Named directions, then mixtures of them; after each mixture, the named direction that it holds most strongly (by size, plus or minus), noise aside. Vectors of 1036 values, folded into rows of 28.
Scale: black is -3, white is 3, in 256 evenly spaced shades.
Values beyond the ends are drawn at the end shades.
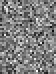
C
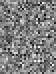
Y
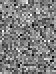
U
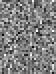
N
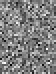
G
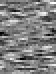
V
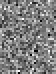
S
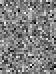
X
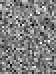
U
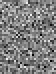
U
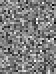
Y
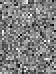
U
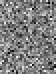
X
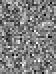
Y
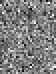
X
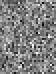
Y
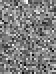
U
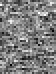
V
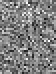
U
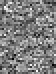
C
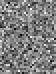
X
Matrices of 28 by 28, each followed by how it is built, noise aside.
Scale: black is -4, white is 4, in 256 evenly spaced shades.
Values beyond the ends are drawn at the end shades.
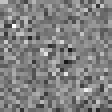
block diagonal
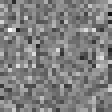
low rank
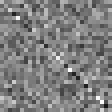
diagonal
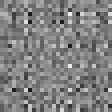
low rank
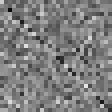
diagonal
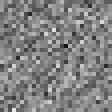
Hankel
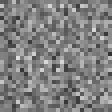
blocks
